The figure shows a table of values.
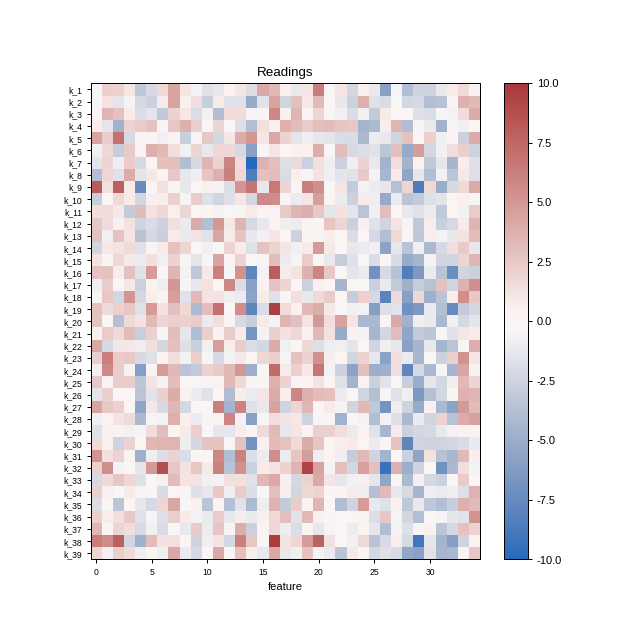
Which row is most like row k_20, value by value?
k_4
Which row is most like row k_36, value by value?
k_34
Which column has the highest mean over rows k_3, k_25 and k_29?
16
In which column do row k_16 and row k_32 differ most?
25
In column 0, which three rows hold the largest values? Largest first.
k_9, k_38, k_31
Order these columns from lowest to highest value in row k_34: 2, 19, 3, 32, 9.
9, 32, 2, 3, 19
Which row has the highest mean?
k_32
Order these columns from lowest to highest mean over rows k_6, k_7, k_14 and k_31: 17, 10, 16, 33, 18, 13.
17, 10, 18, 13, 33, 16
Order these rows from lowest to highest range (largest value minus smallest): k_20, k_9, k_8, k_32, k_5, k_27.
k_20, k_5, k_27, k_8, k_9, k_32
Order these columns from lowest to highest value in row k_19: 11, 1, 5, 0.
1, 0, 5, 11
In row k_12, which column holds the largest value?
11
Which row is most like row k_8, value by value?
k_7
